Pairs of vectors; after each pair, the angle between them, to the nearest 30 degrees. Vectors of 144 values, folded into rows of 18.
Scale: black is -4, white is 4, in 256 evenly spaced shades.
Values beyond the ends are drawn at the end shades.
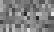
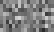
90 degrees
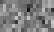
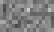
120 degrees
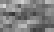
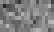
120 degrees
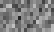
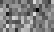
90 degrees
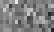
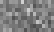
60 degrees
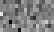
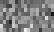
60 degrees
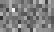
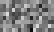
60 degrees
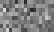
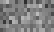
90 degrees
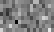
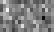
120 degrees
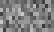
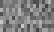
30 degrees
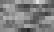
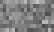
60 degrees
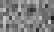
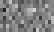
150 degrees
